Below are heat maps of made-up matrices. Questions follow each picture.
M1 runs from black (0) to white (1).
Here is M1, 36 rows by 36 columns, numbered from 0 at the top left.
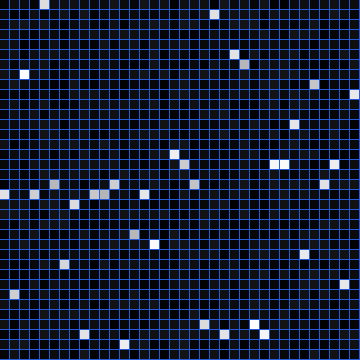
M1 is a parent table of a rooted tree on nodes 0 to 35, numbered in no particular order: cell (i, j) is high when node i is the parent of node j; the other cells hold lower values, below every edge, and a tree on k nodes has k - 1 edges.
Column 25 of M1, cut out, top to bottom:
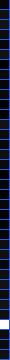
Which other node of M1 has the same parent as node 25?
20
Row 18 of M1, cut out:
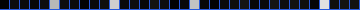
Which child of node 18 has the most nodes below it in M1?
19
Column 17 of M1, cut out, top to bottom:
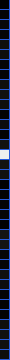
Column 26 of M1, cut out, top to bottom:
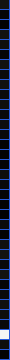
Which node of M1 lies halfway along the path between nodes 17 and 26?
24
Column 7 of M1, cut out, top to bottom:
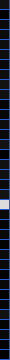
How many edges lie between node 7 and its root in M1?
4
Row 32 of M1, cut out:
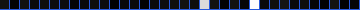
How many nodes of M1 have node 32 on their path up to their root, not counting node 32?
5
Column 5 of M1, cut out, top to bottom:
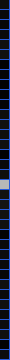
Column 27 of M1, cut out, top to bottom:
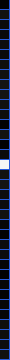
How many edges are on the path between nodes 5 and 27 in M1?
3
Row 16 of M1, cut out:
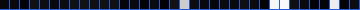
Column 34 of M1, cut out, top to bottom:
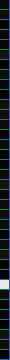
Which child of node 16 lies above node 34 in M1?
28
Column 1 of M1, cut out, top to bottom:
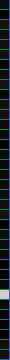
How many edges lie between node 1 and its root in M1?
5
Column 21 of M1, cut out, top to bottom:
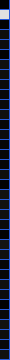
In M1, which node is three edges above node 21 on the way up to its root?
12
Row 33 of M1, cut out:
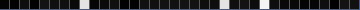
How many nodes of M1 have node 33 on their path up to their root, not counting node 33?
8
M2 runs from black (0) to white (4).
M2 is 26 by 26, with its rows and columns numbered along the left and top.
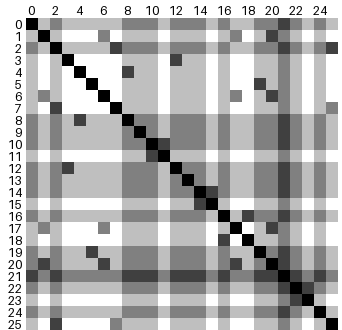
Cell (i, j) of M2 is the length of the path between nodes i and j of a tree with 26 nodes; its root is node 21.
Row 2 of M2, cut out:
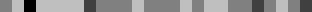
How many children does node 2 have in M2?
2
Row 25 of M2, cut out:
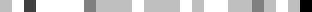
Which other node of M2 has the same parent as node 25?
7
